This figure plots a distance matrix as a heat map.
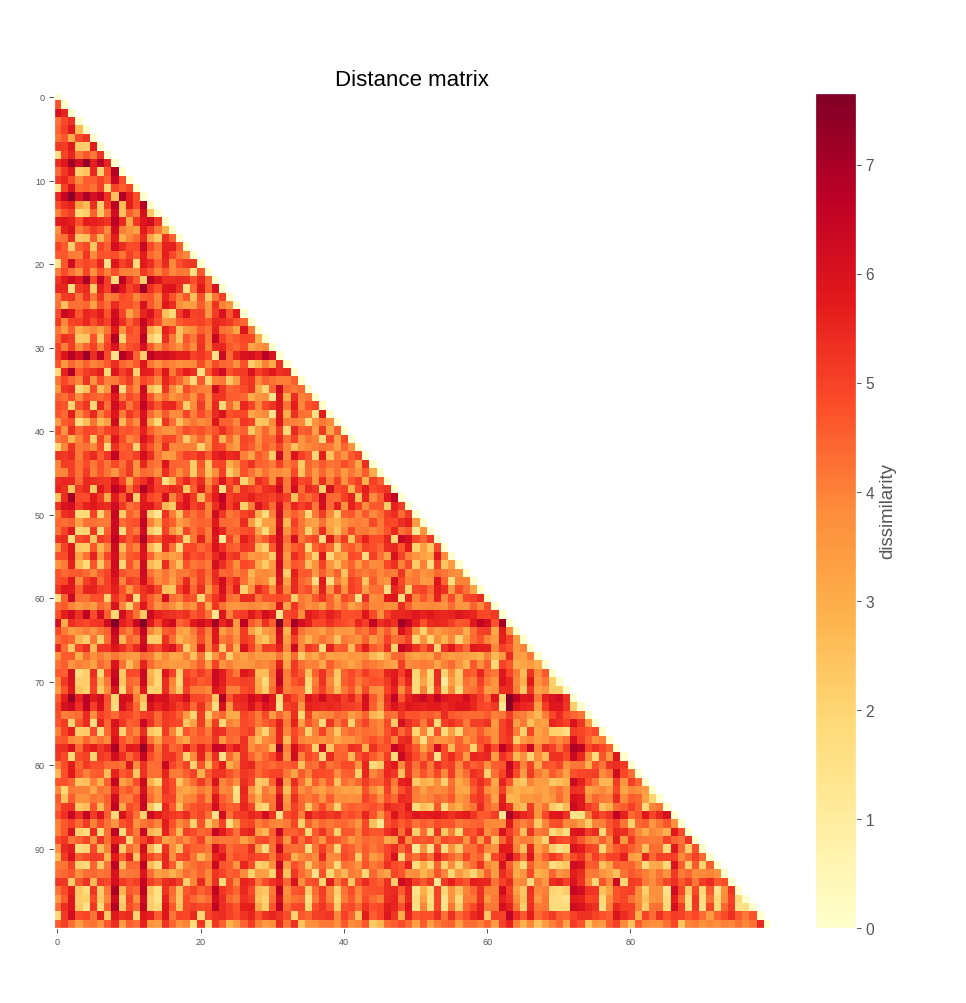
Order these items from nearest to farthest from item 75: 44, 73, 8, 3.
44, 3, 73, 8
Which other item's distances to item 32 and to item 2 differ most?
40
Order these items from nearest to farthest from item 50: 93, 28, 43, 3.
3, 28, 93, 43
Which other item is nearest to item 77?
51
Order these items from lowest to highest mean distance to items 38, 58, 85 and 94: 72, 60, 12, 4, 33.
4, 60, 33, 72, 12
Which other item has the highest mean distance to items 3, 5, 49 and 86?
63
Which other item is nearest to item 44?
80
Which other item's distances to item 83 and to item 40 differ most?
25
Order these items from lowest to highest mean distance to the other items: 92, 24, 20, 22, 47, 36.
92, 36, 24, 20, 47, 22
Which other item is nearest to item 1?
83
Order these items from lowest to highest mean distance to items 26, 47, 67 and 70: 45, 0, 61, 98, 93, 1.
61, 93, 45, 0, 98, 1
